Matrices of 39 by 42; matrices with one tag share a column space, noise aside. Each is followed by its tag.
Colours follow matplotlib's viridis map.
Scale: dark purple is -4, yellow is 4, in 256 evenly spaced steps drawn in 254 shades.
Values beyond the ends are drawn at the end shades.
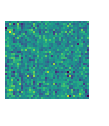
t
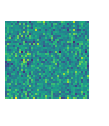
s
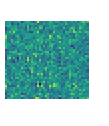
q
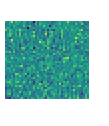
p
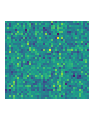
t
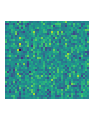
t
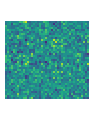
s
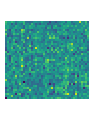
p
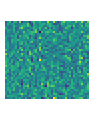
q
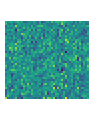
p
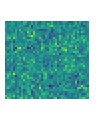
p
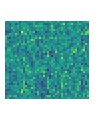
t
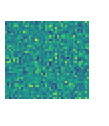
q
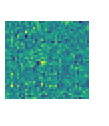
q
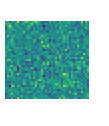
q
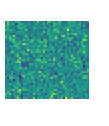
s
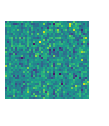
t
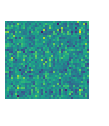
t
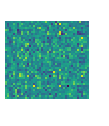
t
